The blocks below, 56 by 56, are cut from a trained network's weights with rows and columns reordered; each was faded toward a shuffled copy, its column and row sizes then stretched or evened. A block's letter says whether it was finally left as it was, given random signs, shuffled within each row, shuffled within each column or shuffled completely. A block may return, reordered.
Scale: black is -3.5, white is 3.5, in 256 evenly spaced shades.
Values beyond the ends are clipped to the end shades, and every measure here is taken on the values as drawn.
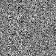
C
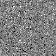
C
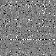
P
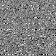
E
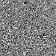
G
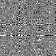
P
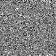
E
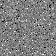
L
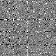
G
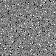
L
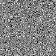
G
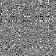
P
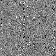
C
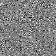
G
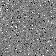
L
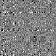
P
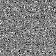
E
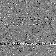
E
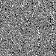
C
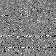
E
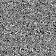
E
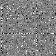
G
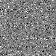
E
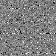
E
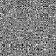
P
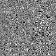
G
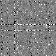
P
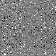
C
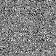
E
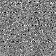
E
